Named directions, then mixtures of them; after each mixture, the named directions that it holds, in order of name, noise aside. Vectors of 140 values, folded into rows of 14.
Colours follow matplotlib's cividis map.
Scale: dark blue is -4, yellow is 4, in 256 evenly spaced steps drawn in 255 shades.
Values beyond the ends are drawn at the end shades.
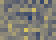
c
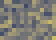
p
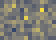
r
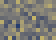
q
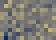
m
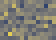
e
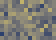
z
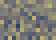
q.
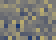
q, r.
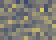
c, p, r.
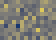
q, r.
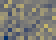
m.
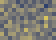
c, e, q.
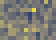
c.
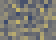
c, e, r.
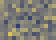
c, e, q.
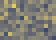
e, r.
